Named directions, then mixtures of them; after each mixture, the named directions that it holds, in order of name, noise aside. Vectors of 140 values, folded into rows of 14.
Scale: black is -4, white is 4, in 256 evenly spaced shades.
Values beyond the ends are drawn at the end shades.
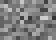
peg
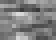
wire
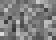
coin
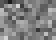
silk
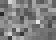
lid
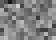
silk.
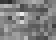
peg, silk, wire.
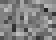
coin, peg.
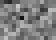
peg, silk.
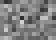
peg, silk.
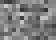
peg, silk, wire.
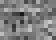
coin, wire.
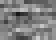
wire.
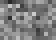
coin, silk, wire.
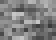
lid, wire.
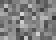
coin, peg, silk.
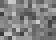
lid.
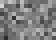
silk.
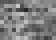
lid, silk, wire.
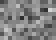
lid, peg, silk.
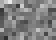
silk.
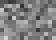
silk.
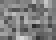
coin, lid, wire.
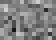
coin, peg, wire.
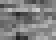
wire.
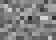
peg.
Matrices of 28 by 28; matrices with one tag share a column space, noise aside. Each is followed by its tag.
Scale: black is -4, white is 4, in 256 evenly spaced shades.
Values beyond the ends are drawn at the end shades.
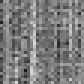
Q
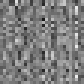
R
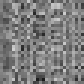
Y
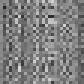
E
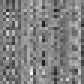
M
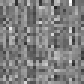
R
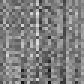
Q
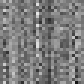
Q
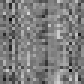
Y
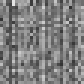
R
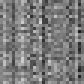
E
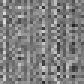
E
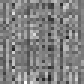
Y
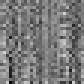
Q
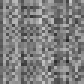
E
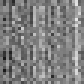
R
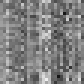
Y
